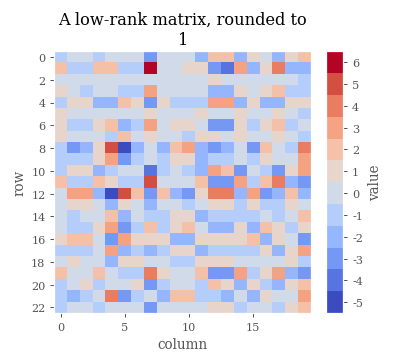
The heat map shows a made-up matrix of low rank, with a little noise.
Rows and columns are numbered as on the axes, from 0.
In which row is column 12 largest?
12
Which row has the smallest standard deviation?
2
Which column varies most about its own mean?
7
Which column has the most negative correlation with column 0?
19
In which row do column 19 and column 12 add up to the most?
10
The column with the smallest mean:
5
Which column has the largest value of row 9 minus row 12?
4
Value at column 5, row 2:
0
